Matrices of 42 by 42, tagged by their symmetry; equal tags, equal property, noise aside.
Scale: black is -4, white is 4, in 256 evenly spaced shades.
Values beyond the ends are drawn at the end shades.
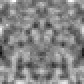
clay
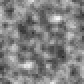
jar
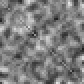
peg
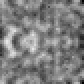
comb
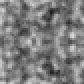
comb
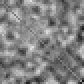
peg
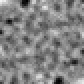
jar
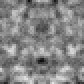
clay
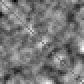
peg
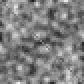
jar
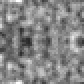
comb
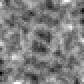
jar
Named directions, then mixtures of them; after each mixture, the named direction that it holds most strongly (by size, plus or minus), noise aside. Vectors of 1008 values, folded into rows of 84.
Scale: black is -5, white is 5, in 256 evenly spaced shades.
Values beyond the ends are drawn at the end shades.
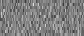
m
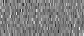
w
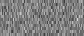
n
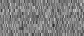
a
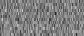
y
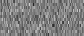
a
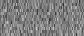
y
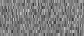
n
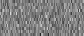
a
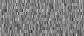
y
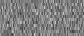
n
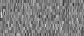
m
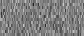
m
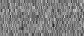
a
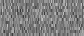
n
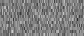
n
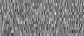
y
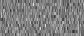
m
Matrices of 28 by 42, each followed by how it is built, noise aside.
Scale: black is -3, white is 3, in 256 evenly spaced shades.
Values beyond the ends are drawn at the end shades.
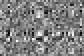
low rank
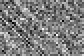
Toeplitz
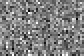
low rank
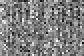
blocks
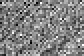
Hankel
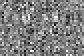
low rank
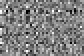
low rank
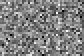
repeating rows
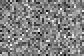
repeating rows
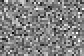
noise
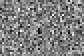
low rank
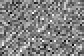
Hankel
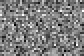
repeating columns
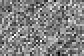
Hankel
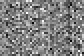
repeating rows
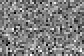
repeating columns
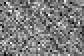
Toeplitz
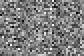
repeating rows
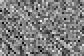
Toeplitz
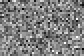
noise
